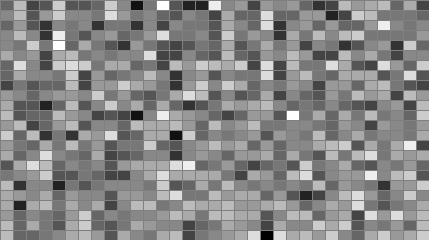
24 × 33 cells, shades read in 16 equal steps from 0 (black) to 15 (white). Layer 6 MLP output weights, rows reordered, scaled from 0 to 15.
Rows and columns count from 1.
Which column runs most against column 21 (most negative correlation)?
22
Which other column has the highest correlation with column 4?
32
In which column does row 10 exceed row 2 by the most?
26
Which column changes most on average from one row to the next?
14
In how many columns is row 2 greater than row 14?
13
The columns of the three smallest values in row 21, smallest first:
2, 9, 30
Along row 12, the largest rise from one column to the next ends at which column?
23
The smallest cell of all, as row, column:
24, 21
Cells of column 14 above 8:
9
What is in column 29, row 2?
11
